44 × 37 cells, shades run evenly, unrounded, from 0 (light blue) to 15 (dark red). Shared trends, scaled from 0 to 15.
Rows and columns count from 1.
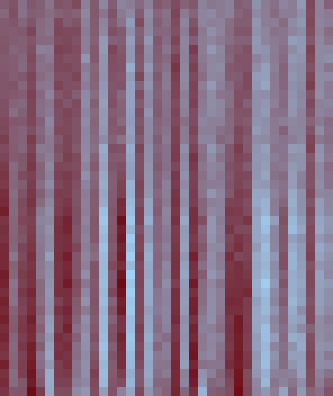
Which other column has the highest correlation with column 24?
5
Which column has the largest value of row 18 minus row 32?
30
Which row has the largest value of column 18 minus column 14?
1
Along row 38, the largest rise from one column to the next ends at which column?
16
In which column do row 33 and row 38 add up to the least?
15
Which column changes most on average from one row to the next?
14
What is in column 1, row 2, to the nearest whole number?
8
